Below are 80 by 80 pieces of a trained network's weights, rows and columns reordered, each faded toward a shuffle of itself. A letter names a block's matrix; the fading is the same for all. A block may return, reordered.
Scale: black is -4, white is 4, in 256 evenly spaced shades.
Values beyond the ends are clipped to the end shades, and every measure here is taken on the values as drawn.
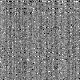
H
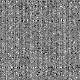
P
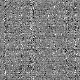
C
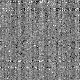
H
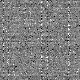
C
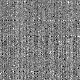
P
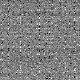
C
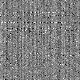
H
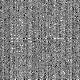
P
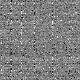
C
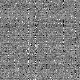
C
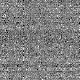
C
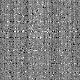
H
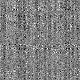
P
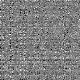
C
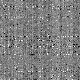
H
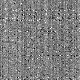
H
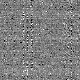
C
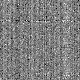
P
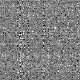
C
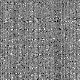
H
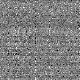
C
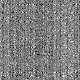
P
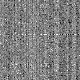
P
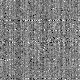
H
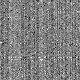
P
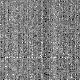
P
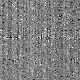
H
